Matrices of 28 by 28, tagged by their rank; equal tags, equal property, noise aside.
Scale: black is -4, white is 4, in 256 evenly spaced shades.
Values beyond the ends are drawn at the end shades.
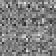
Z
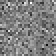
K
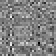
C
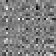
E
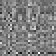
C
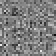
Z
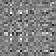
E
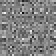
C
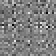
E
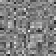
C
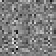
C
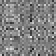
E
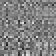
C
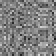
C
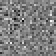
K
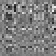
E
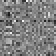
Z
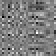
E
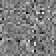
Z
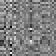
E
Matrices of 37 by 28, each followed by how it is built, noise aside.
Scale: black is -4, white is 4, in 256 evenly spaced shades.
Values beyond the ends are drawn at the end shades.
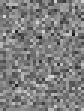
noise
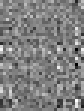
low rank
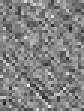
Toeplitz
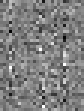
uneven columns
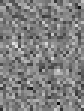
repeating columns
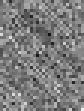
Toeplitz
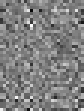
low rank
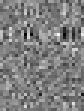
low rank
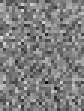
repeating columns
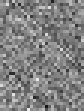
Toeplitz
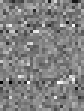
uneven rows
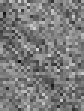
Toeplitz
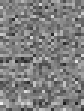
low rank
